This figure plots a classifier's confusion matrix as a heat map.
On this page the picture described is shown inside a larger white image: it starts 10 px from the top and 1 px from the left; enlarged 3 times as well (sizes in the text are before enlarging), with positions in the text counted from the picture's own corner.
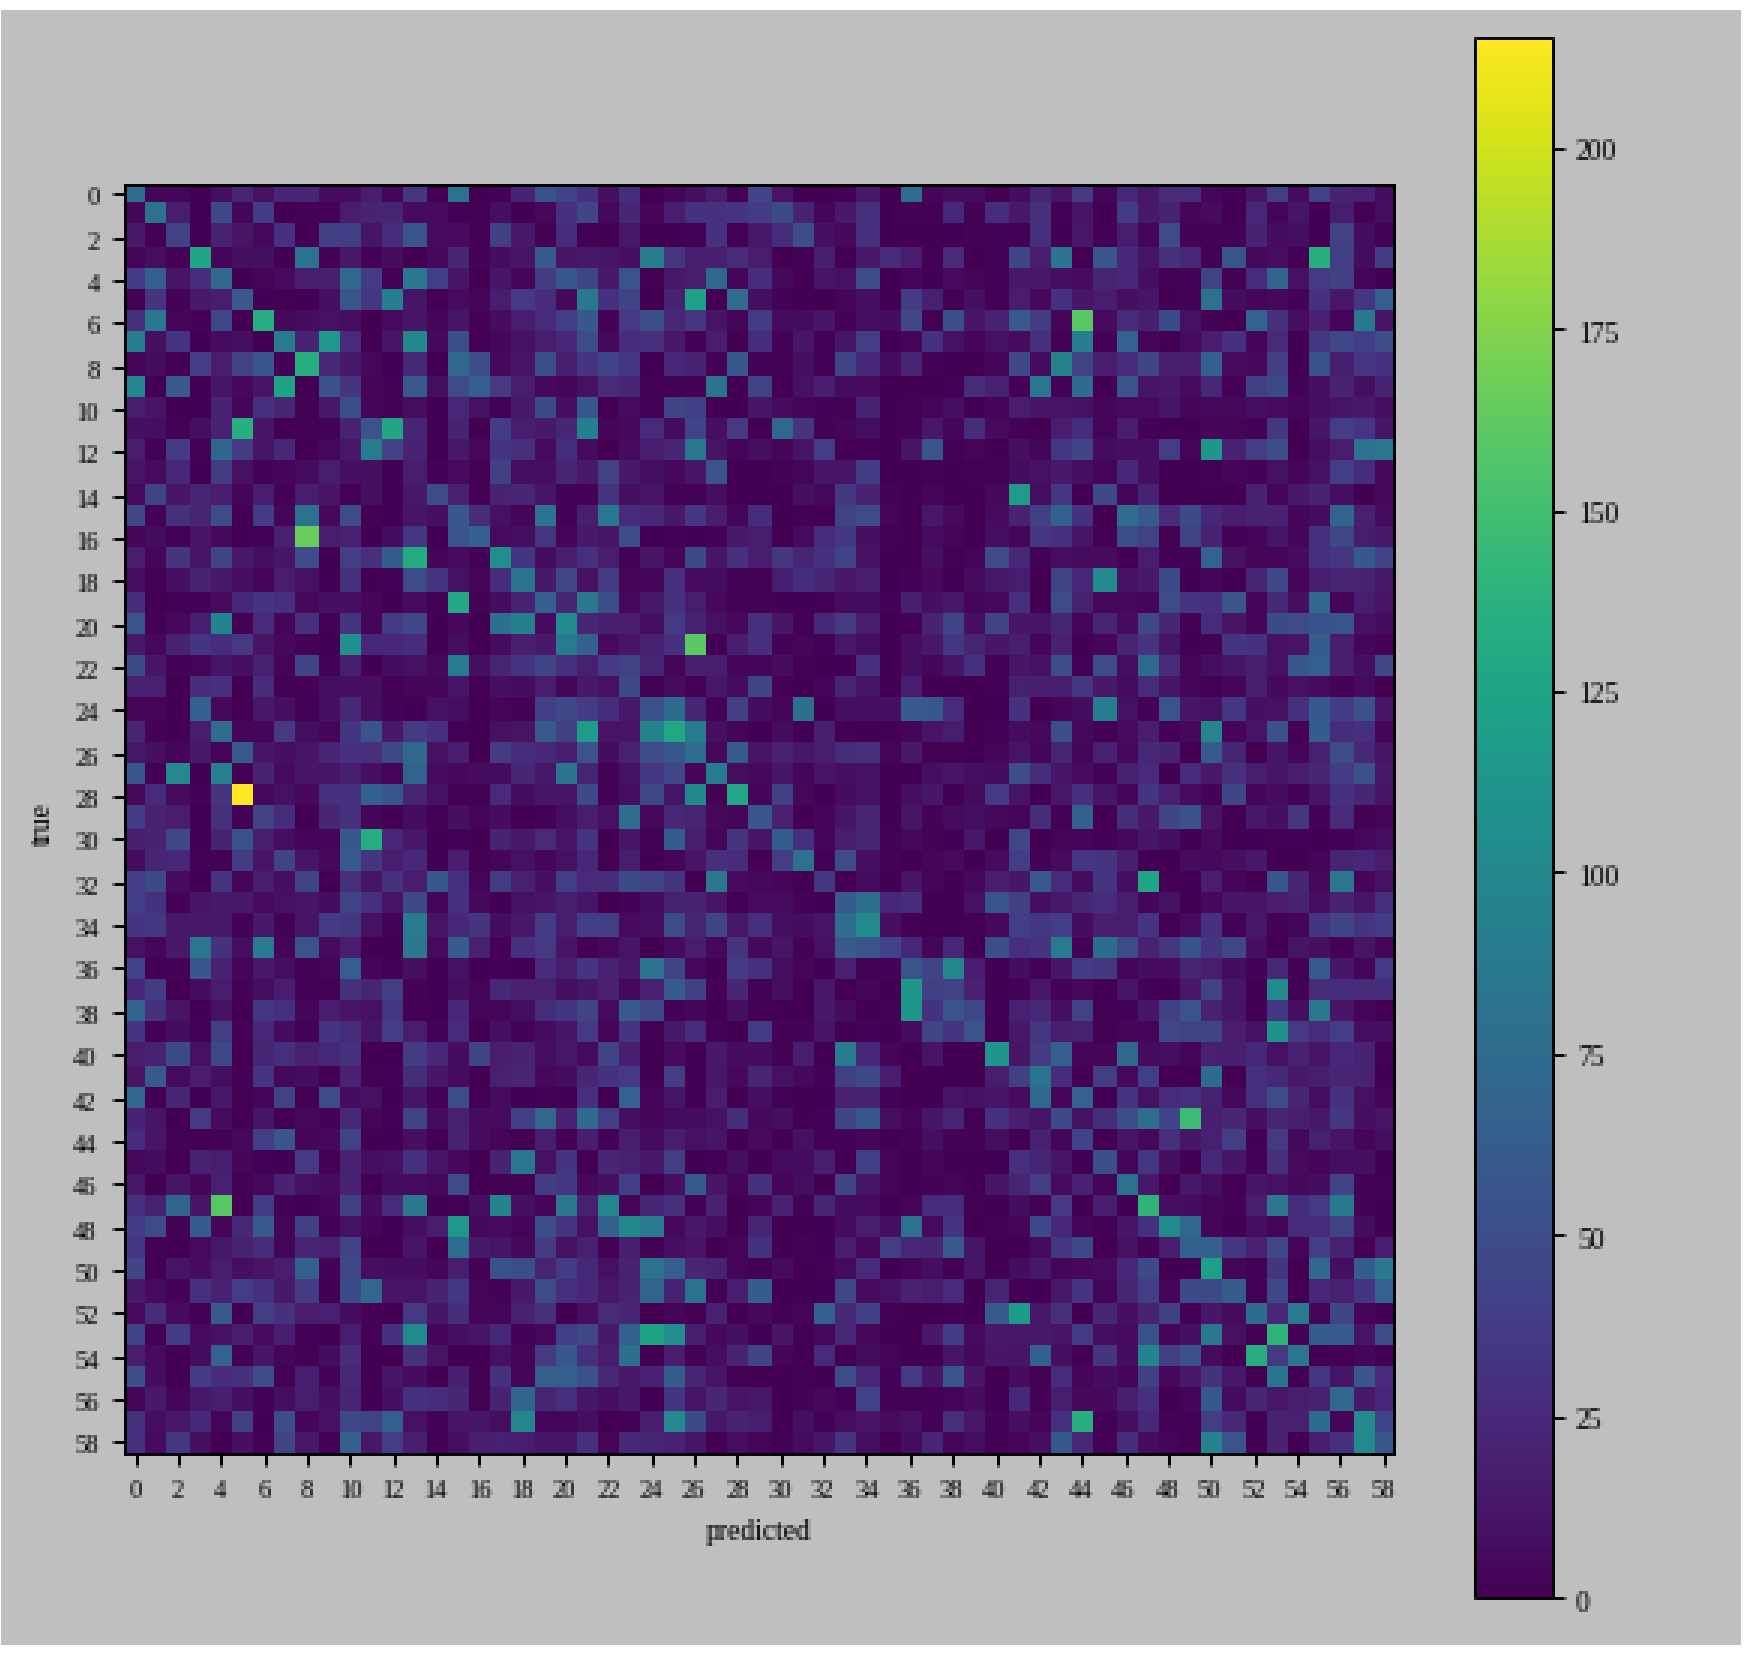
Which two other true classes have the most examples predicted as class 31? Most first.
24, 2
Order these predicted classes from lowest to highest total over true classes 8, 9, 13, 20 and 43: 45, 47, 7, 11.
11, 45, 7, 47
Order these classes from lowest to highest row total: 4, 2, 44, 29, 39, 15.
44, 2, 29, 39, 4, 15
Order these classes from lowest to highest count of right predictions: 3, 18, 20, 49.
49, 18, 20, 3
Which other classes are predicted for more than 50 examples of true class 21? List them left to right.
10, 20, 26, 55
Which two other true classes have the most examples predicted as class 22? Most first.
47, 15
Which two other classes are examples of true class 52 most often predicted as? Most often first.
41, 54
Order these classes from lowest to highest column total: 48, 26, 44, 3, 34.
3, 48, 34, 44, 26
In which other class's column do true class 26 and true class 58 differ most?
57
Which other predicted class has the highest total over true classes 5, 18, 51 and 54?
26
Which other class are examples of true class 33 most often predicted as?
34
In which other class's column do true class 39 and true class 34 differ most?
53
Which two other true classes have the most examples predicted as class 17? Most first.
47, 20
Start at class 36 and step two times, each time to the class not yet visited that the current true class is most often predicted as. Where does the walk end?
55
